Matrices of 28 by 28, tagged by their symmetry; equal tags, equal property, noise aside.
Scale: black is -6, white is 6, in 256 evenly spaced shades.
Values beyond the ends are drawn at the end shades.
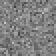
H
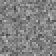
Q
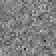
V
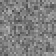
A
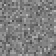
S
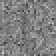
A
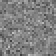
Q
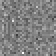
A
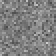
A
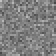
Q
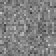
A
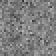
A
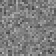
S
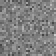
A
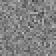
H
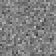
V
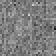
A
